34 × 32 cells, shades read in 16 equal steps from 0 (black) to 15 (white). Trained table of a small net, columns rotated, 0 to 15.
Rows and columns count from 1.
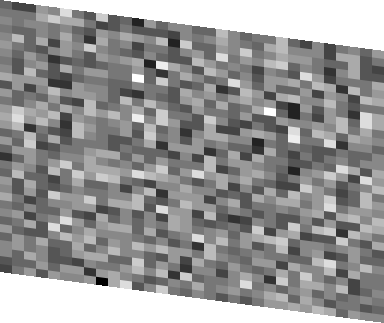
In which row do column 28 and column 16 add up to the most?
21
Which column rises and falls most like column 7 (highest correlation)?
2
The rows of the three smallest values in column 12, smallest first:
1, 10, 4
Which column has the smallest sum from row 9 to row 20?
24
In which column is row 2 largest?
5
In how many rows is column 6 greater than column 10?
13
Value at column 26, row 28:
6
